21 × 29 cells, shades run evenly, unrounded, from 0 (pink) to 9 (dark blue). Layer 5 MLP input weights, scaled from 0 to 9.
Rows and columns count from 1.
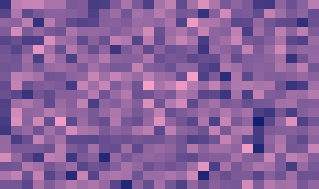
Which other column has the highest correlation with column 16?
20
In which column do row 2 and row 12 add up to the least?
14
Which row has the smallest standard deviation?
8
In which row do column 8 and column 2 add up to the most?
16
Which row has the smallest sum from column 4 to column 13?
9
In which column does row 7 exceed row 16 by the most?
4
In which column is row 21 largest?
12
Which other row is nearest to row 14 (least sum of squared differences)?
13
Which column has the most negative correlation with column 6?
24
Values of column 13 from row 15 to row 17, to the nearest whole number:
3 5 6
